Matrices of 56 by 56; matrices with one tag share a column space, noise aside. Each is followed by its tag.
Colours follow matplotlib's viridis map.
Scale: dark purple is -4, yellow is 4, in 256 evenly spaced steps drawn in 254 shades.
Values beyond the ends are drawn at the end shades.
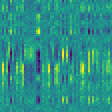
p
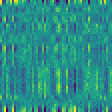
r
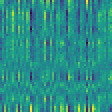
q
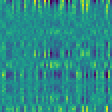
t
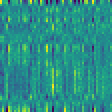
r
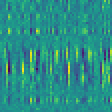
p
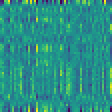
r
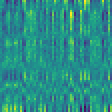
q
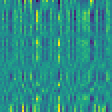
q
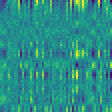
t
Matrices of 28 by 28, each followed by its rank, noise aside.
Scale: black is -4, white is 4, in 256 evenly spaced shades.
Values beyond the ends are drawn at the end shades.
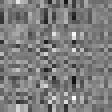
three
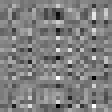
two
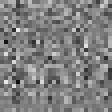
six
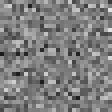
six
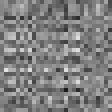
three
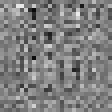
four
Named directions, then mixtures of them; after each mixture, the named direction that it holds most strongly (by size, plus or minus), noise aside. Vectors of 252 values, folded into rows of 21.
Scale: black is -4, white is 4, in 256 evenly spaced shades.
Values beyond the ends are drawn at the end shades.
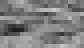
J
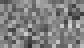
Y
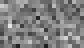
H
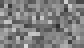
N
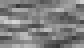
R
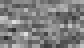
R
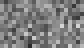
Y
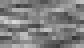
R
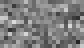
Y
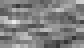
R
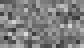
Y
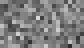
H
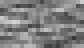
R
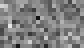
H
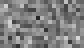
H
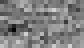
J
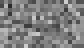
N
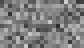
N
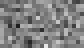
H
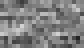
J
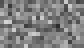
N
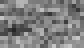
J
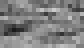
J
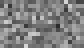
N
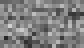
Y
